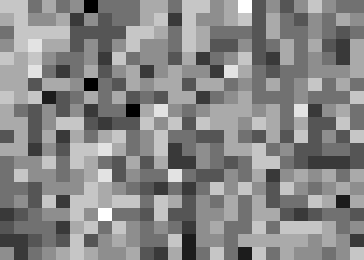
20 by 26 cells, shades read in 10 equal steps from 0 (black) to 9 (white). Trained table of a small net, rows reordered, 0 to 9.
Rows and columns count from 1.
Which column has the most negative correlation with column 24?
5
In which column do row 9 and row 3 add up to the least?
7
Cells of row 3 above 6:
7
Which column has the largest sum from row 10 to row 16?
6
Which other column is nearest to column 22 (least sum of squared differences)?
24
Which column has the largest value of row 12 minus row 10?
8
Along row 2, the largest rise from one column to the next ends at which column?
14
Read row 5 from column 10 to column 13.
4 5 5 3
